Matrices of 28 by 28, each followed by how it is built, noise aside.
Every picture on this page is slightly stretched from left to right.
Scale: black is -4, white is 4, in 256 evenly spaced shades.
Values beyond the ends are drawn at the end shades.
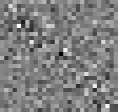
banded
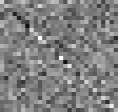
diagonal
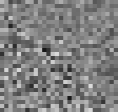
lower triangular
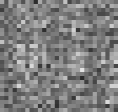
blocks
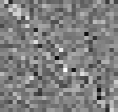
banded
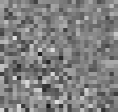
lower triangular
